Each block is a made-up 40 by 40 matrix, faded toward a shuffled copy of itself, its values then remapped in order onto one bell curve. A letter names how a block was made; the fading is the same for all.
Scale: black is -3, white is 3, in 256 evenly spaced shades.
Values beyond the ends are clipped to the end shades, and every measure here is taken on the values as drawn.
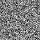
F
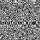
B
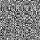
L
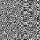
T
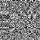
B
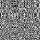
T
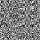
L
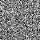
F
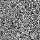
F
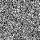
F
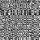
T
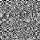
B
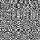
L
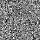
F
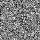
F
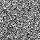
F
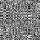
L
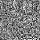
B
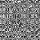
T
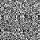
B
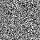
F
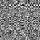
T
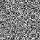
B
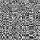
L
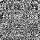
B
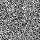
F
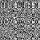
T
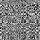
T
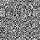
L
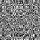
T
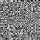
B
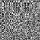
T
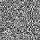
B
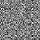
L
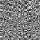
L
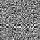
L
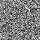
F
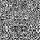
B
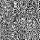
B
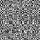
T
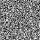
F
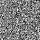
F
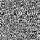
B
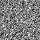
F
